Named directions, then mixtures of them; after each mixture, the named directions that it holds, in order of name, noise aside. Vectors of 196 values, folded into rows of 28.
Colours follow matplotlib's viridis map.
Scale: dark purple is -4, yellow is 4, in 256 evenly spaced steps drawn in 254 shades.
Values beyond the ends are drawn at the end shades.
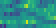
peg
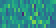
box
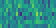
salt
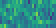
box, peg, salt.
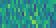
box.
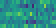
box, peg, salt.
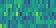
peg, salt.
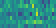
box, peg, salt.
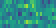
peg, salt.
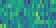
box, peg, salt.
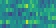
peg, salt.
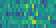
box, peg.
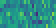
box, salt.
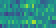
box, peg.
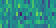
salt.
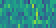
box, salt.
